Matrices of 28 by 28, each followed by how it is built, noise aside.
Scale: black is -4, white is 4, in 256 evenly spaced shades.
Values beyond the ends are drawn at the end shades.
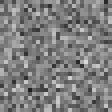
noise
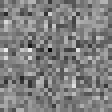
low rank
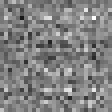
low rank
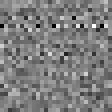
uneven rows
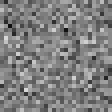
noise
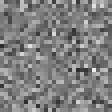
low rank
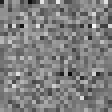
uneven rows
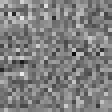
low rank
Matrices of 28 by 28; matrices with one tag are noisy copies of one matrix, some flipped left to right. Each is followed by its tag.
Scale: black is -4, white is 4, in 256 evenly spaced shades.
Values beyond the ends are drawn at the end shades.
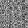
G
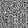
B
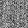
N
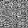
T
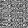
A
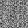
N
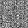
N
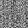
N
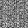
N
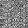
A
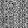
B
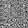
A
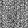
N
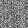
N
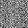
B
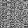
T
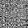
A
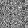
G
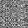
A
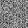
B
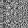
G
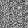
G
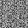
N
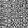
A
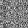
G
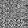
A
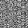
T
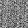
N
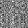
B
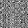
B
